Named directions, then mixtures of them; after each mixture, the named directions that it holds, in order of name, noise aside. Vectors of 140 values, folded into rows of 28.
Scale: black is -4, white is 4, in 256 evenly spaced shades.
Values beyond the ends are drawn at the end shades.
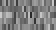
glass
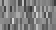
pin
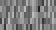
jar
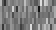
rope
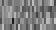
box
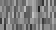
jar.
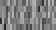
jar.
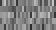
glass, jar, rope.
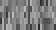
glass, jar, rope.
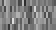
pin.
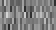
glass, pin.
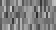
pin, rope.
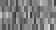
glass, rope.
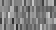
box, jar.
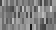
box, glass, rope.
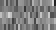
box, glass.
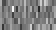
rope.
